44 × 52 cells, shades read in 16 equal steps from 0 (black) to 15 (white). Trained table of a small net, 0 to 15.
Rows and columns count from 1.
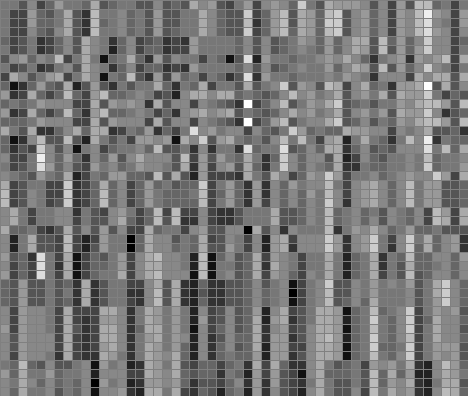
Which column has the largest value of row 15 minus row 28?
33
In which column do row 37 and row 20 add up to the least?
22
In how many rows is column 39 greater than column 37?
3
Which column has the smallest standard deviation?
35
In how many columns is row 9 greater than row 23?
23
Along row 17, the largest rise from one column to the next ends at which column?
28
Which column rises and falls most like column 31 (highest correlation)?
14
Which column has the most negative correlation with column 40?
5
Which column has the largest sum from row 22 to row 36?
37
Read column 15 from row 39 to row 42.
3 3 2 4
